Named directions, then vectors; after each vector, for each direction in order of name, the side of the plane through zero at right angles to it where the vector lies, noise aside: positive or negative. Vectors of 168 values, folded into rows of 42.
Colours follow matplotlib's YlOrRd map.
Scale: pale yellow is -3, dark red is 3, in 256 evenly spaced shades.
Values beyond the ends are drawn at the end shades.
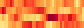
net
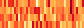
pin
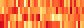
negative, positive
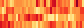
negative, negative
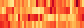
negative, negative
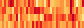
positive, positive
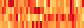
positive, positive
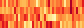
negative, positive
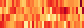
negative, positive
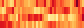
negative, negative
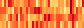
positive, positive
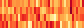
negative, positive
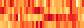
positive, positive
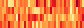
negative, negative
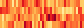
positive, negative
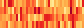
positive, positive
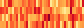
positive, positive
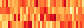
positive, negative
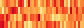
negative, positive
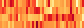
positive, positive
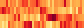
positive, negative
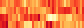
negative, positive
